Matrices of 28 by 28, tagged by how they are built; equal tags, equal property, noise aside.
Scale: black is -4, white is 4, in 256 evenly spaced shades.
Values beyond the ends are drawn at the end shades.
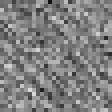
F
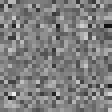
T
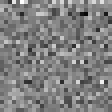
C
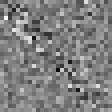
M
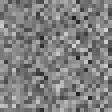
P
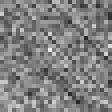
F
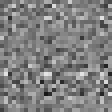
T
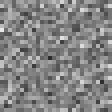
P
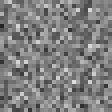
P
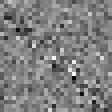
M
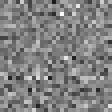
C
